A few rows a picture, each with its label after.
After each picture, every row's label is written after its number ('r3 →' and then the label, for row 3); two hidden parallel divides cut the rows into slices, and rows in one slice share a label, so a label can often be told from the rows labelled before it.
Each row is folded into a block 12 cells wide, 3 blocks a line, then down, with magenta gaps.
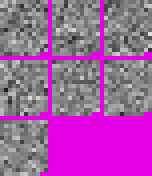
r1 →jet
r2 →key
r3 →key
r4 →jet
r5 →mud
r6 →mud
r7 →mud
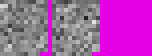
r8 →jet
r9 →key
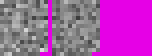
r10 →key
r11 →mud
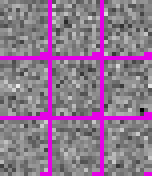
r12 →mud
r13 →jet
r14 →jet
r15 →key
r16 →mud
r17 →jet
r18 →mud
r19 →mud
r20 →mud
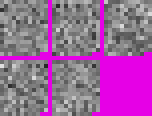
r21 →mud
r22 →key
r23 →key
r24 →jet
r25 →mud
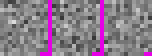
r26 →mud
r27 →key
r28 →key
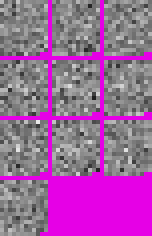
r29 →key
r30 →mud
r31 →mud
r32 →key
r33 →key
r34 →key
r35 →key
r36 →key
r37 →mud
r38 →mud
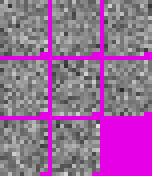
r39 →jet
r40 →mud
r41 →jet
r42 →mud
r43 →key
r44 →mud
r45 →key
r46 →key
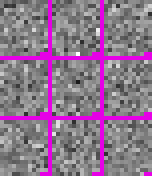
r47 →key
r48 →key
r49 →key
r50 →jet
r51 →key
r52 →jet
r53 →mud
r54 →jet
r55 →mud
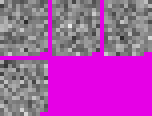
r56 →key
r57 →key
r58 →mud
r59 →key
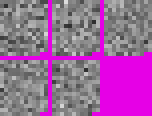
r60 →key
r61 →jet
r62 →mud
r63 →mud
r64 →mud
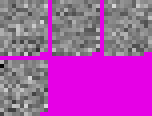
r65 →key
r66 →mud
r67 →mud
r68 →key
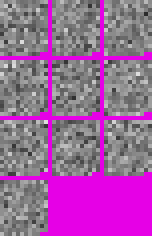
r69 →jet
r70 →mud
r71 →mud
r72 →jet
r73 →key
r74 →key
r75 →jet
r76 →key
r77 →jet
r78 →mud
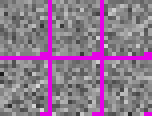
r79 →mud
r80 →mud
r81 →key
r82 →key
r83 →jet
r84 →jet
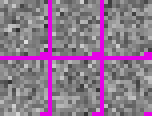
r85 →mud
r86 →mud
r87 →key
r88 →mud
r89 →jet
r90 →mud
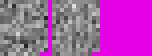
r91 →key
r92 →mud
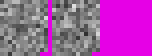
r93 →jet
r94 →key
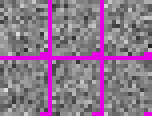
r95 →key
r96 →key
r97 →jet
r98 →key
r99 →key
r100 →mud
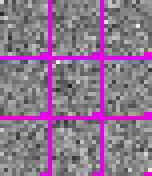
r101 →key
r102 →mud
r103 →jet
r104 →mud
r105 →jet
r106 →mud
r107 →mud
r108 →key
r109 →jet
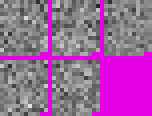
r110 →mud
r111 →jet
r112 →mud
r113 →jet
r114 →key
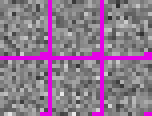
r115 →mud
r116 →mud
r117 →key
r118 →key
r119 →jet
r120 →jet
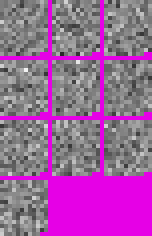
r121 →mud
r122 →jet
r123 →key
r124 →jet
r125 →mud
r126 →mud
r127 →key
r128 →jet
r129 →mud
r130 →jet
